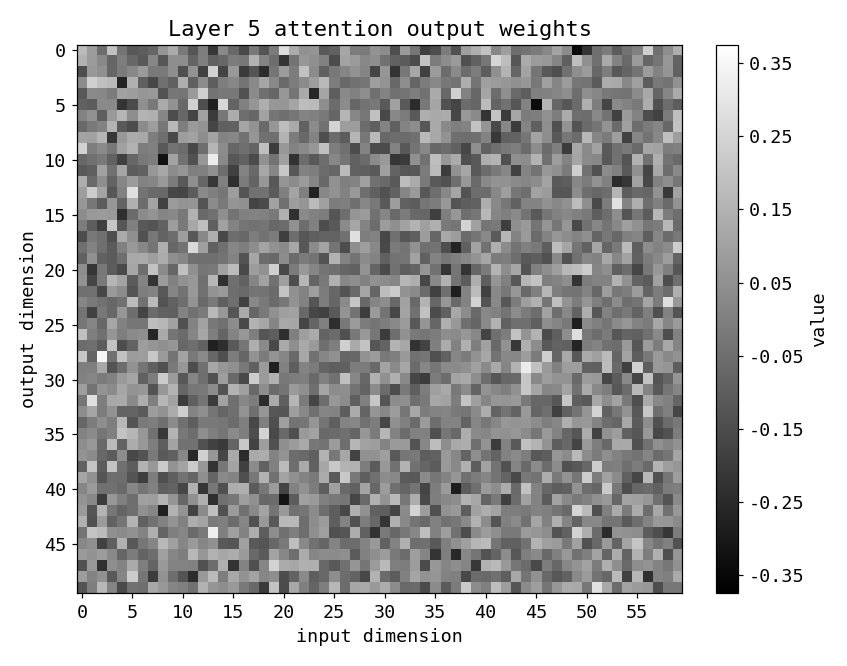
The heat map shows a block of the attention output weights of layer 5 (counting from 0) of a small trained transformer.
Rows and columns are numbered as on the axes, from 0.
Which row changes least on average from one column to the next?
19
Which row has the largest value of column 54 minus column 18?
49
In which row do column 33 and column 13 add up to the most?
42
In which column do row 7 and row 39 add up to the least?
43
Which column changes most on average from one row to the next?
13
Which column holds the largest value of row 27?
26
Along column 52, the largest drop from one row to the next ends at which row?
30
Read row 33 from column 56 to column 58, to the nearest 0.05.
0.2 -0.05 0
